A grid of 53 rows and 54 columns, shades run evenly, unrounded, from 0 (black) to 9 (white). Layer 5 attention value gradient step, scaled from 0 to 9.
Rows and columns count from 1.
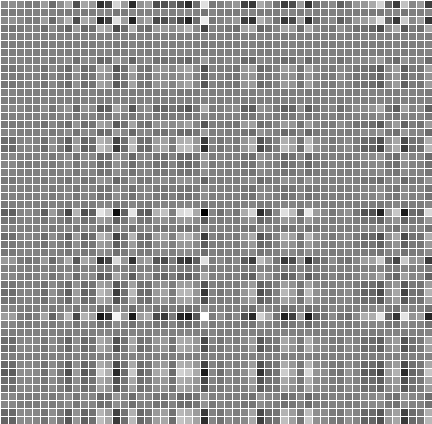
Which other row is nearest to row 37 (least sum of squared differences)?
19
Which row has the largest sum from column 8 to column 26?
27
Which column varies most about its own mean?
26
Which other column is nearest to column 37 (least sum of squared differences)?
21
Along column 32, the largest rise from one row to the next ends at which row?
4
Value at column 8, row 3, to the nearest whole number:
5
